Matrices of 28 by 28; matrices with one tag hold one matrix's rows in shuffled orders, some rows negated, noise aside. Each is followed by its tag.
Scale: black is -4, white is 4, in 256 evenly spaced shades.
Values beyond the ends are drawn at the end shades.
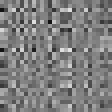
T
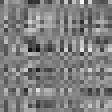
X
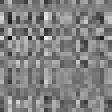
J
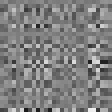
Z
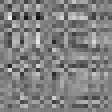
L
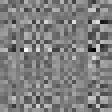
Z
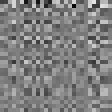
Z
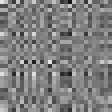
T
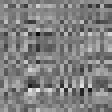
X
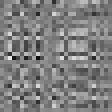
L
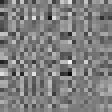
T
